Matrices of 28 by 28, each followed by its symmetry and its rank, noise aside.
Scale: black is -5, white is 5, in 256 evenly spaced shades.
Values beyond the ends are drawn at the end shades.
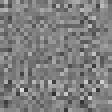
antisymmetric, rank six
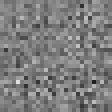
no symmetry, rank seven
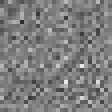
symmetric, rank seven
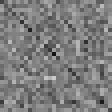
symmetric, rank seven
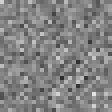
symmetric, rank eight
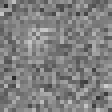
symmetric, rank seven
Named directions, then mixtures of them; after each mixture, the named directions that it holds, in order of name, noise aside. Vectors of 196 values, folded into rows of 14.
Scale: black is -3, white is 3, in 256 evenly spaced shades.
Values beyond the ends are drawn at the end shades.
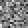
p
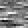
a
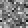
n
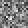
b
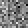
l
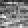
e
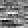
a.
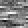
a.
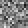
b, n.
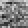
e, p.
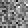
l.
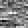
a.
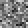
b, n.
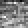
e.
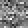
a, b, n.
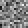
p.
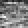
e.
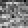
e, p.
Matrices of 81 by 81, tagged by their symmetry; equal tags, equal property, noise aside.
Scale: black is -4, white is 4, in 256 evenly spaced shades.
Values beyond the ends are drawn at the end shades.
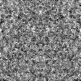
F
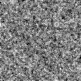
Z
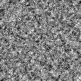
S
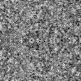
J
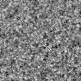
S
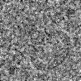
S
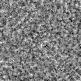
S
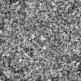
Z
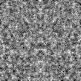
F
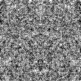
F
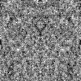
F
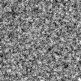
S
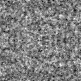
J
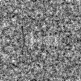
J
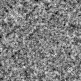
S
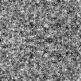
J
